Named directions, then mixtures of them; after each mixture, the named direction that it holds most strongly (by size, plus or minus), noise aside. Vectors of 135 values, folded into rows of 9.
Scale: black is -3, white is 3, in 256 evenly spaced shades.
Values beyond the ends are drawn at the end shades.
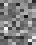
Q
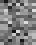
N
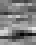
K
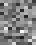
Q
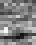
K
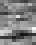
K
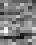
K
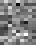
N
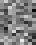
N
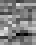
K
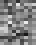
N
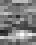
K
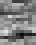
K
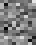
Q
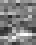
K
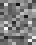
Q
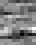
K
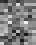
N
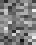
N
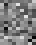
Q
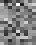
N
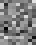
Q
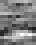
K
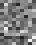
Q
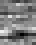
K
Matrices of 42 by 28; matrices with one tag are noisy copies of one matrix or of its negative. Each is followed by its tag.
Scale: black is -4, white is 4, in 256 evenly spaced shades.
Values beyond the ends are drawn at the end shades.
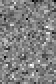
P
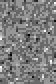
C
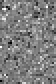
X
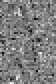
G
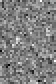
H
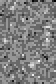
P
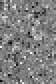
X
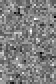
G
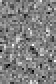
H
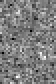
G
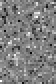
X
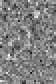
X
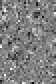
X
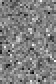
H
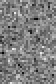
G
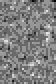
P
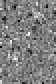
X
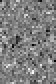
H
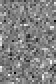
C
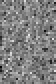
C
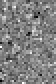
X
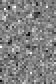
X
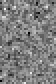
X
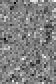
P
